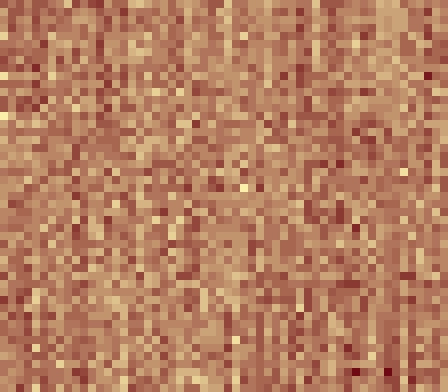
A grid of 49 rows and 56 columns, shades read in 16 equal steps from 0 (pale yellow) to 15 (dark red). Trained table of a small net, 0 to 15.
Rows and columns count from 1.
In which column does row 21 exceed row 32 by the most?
22
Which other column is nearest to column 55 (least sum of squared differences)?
32
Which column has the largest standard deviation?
5
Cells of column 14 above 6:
33
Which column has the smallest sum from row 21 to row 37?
18
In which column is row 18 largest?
47
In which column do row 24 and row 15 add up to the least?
31
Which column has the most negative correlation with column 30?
50
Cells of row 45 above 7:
30
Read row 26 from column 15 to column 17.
2 9 10
